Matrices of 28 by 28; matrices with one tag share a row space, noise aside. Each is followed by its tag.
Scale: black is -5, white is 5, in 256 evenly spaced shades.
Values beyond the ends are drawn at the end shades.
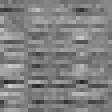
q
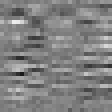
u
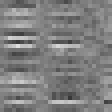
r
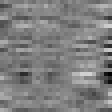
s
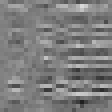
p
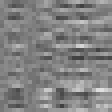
p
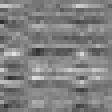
q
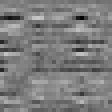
q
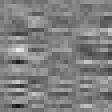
u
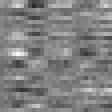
u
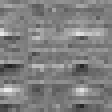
q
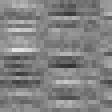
r
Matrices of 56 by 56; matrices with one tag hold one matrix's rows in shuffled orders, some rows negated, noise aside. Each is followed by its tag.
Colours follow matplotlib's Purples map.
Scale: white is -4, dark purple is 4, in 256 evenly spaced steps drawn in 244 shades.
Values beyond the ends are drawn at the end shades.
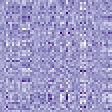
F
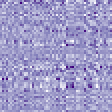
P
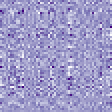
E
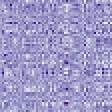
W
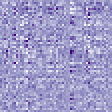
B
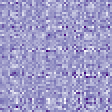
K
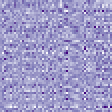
W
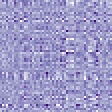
P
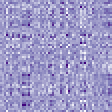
F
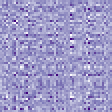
B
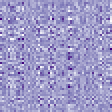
E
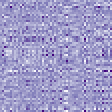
W
